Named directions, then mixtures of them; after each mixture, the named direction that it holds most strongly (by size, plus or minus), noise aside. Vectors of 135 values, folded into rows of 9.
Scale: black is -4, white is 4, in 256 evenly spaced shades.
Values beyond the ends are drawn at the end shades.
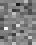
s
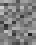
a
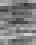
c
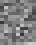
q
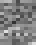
a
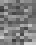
q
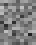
a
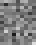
a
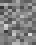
a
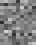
a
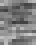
c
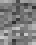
c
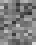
a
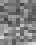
q
